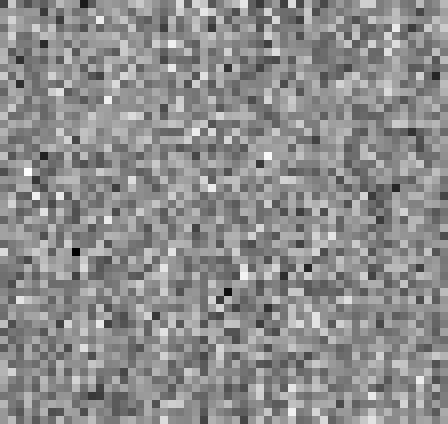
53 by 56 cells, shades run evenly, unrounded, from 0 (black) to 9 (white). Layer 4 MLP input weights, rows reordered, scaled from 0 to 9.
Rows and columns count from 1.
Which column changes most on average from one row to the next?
34
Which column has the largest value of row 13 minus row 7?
14
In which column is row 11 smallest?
3
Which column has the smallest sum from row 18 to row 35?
10
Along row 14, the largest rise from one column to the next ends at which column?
22
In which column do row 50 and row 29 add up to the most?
33
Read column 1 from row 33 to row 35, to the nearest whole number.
5 4 4
